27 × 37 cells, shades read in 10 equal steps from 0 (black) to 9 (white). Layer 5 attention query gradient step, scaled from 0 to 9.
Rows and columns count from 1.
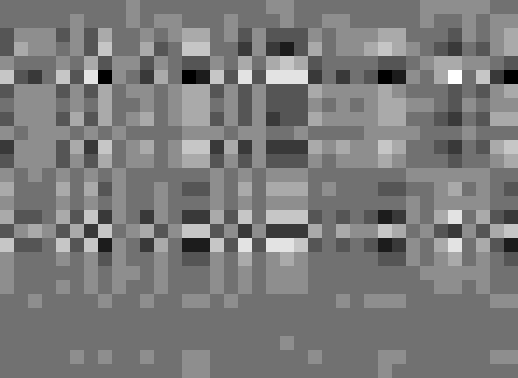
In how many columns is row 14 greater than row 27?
14
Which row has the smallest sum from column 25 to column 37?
6
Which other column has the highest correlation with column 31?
34
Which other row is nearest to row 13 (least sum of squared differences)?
15
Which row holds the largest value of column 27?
4
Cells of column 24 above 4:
5
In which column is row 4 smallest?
21
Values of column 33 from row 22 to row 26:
4 4 4 4 4
